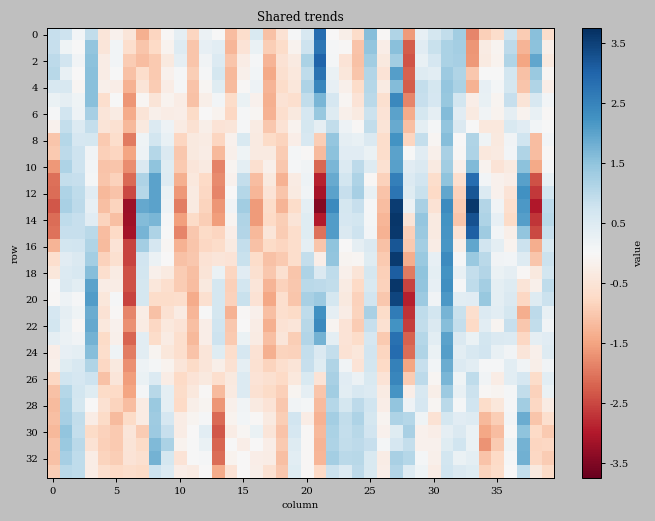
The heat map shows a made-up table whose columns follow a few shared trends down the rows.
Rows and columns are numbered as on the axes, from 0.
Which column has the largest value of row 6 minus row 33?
21
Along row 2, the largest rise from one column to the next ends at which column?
38
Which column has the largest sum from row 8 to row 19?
27
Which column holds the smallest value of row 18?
6
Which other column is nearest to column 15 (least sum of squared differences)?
39
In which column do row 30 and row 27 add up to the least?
13
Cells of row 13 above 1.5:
7
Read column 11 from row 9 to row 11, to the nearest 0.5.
-0.5 -0.5 -0.5
